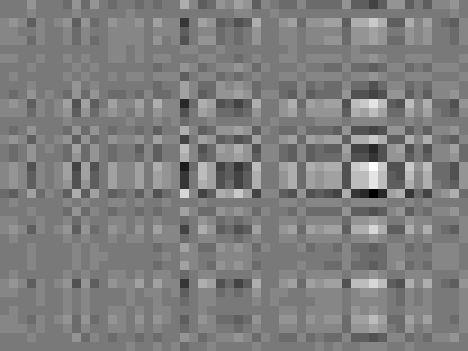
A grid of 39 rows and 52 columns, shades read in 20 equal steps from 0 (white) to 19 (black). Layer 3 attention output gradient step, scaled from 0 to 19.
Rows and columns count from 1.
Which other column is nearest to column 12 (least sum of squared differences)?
6
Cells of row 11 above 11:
9
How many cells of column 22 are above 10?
2
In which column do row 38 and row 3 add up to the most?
21
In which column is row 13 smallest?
42
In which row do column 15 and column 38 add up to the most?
22
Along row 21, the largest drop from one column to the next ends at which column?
40
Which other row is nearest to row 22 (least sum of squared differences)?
17
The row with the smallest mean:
19
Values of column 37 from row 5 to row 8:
8 10 9 11
